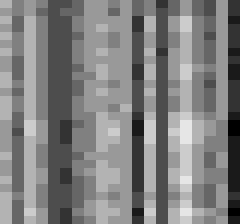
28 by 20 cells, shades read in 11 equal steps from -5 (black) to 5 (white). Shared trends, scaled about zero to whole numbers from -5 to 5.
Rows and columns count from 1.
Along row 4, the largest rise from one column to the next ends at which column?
13
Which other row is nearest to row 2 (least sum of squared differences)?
1
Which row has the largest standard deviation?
17
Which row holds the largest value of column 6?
2
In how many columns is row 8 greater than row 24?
4
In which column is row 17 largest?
16
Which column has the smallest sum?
20
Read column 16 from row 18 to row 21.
4 3 3 3
